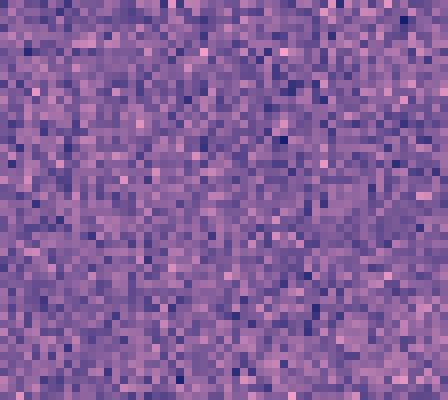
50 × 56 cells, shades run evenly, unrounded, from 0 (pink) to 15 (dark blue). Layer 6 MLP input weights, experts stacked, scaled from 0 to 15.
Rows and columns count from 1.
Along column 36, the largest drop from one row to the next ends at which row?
7
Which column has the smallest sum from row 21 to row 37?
18
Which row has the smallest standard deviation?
10
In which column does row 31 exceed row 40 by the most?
34
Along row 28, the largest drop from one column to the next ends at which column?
9
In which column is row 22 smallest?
20
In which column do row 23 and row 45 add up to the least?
4
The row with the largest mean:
3
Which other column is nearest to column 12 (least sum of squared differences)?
11
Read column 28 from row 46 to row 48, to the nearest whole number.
4 9 6
